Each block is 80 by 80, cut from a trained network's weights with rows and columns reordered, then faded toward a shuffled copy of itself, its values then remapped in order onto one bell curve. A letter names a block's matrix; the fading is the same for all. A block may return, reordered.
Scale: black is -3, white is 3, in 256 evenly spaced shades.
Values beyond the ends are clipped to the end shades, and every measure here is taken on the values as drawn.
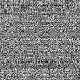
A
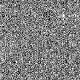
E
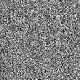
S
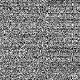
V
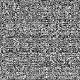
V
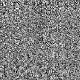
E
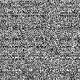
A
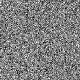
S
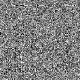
E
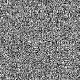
E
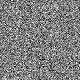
S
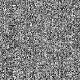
E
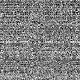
V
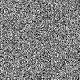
S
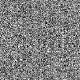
E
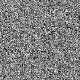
E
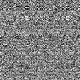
A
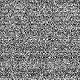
A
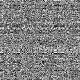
A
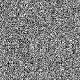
S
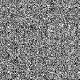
E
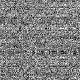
A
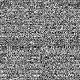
A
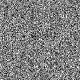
S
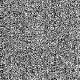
E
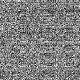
V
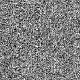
S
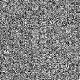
E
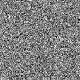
S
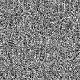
S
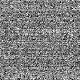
V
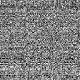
A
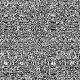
A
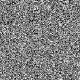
S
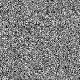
S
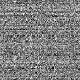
V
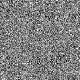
S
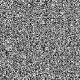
E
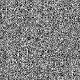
E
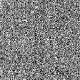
E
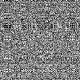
A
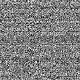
V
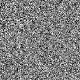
E
